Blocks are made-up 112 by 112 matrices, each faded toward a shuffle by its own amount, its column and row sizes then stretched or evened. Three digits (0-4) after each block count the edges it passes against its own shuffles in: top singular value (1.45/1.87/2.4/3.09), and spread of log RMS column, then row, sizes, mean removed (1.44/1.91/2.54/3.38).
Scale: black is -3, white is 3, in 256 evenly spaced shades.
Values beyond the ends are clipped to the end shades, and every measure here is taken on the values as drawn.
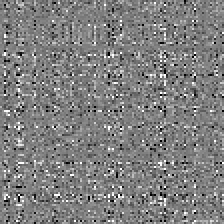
1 4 4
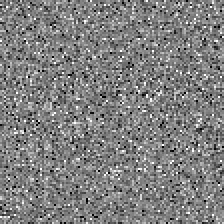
1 0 0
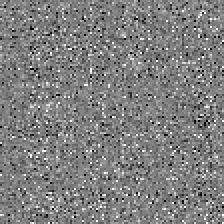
1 2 2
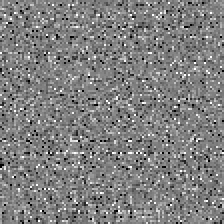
2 0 2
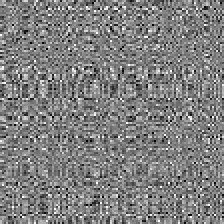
4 0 3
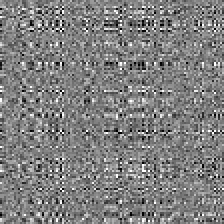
4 4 4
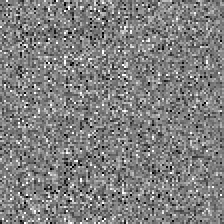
0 3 0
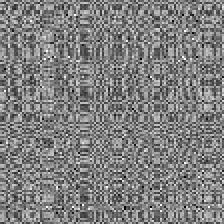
4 2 0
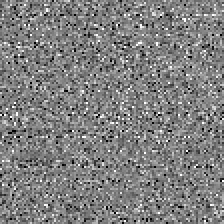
0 0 3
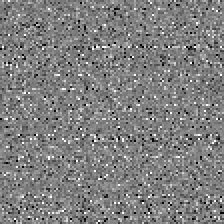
0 0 3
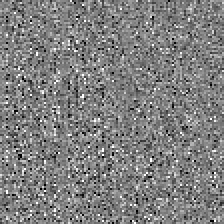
1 3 1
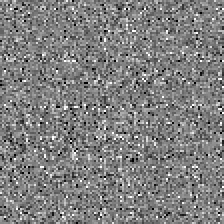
1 2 3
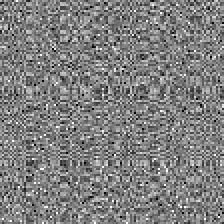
4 0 0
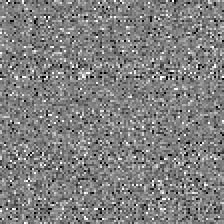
2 1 3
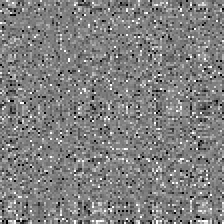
3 2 2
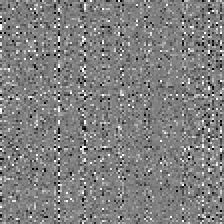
3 4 2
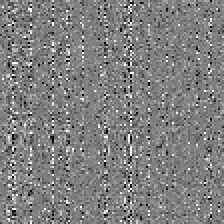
3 4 0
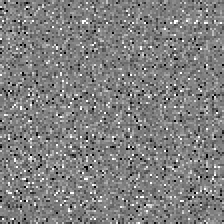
1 2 2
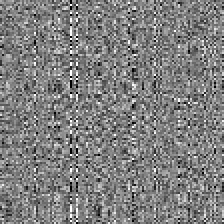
4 4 0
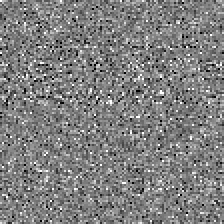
2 1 2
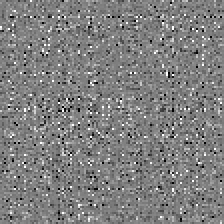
2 3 3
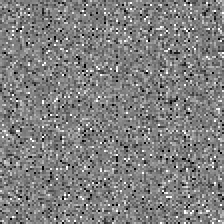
1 2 1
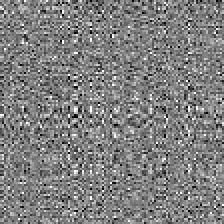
4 3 1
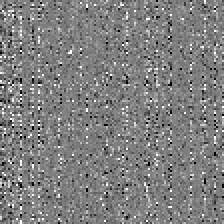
2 4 1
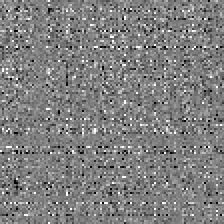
1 3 4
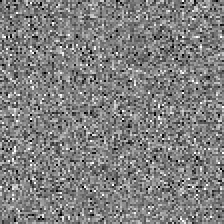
0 2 2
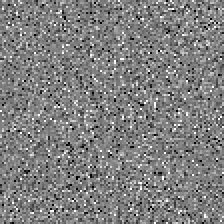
1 0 0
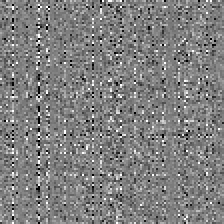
3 4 2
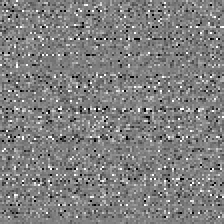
0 1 4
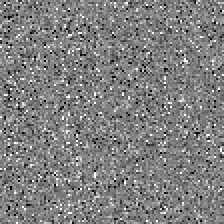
0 2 0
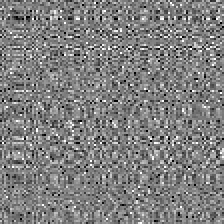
4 0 3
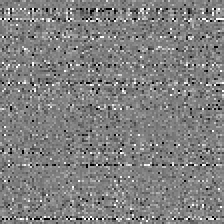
3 1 4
